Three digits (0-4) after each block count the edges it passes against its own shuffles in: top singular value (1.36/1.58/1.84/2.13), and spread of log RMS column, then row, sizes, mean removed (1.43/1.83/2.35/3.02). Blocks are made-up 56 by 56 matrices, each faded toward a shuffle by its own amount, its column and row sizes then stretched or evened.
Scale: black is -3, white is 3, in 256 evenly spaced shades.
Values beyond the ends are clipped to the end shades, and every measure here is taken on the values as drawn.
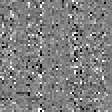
1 4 1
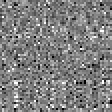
4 1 1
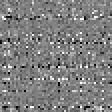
2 2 4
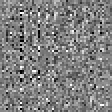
3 3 2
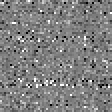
0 0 3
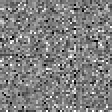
2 1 2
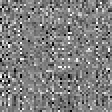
4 3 0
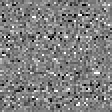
1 0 3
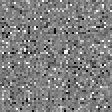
3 1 2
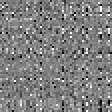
4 3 2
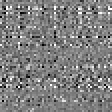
4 2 4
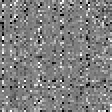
2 4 1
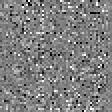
1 2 1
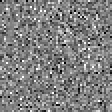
0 1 0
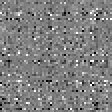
0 2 4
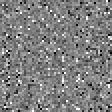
0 2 0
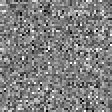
0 1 2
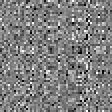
4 3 0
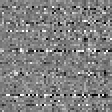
1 1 4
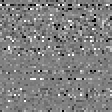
1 0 4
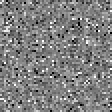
1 1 1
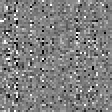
1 3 0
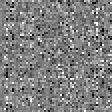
2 3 0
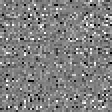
2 2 3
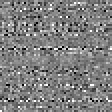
3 0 4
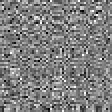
4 0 0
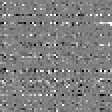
3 2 4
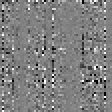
2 4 2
